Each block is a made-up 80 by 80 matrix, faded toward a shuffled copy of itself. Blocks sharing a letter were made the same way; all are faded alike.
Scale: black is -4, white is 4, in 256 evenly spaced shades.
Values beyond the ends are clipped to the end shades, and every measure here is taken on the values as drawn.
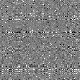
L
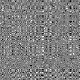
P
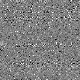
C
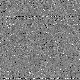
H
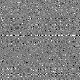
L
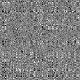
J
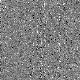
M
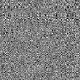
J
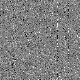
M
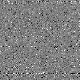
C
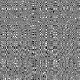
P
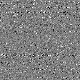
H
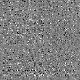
C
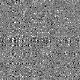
C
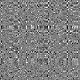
P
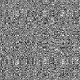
J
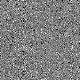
M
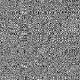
J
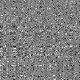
C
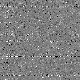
C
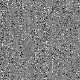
M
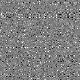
C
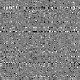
L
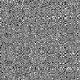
J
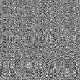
J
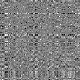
P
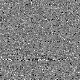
H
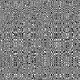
P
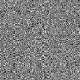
J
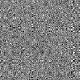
J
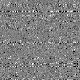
L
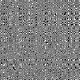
P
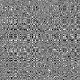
P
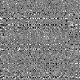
L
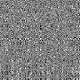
J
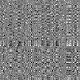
P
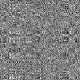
J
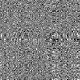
J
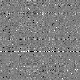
L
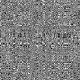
J
